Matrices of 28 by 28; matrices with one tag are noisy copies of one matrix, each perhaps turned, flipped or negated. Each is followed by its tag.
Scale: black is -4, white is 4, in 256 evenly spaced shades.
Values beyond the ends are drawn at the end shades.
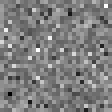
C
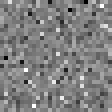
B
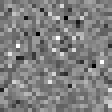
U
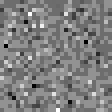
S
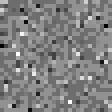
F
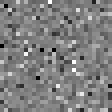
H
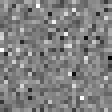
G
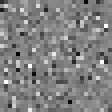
F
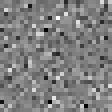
F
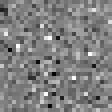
U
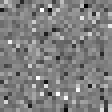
F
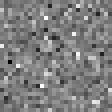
U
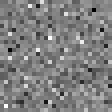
C
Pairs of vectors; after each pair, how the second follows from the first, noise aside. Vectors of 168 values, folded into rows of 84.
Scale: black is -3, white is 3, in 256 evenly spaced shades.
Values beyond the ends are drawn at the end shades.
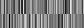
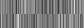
reversed, negated, shrunk.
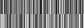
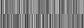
reversed, shrunk.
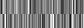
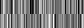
reversed, negated.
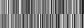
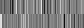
reversed, negated, partly zeroed.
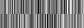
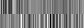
wrapped around, negated, partly zeroed.
